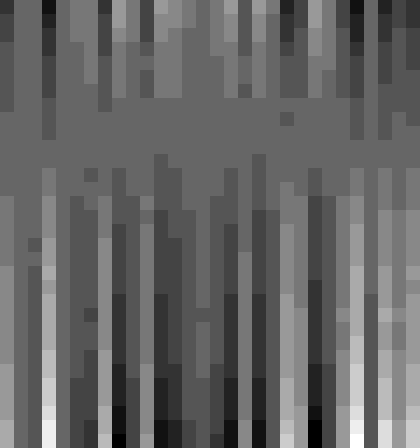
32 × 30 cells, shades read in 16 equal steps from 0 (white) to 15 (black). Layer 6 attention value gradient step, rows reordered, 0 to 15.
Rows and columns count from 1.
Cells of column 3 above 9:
14
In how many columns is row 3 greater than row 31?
12
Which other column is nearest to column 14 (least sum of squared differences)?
20
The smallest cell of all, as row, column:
32, 26
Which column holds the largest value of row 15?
23
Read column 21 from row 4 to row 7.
11 10 10 10
